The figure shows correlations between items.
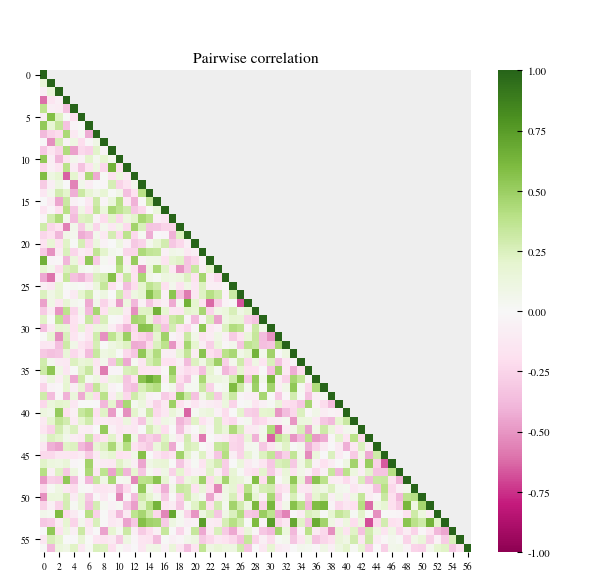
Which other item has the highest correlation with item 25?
37
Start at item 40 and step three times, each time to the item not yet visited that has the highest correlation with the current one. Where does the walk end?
17
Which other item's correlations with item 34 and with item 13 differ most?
23
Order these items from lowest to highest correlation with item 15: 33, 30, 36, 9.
9, 30, 33, 36
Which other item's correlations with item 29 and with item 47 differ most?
13
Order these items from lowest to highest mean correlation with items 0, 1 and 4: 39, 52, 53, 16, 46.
53, 16, 39, 52, 46
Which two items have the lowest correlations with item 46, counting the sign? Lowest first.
45, 13
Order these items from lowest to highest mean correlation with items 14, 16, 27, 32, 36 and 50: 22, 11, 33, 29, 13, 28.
22, 29, 11, 13, 33, 28
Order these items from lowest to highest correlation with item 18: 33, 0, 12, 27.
27, 33, 0, 12
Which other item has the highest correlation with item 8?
42
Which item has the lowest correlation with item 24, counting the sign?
1
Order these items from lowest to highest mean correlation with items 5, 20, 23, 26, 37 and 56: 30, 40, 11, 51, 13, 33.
11, 13, 33, 40, 30, 51
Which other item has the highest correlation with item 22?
0
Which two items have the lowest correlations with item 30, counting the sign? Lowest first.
43, 31
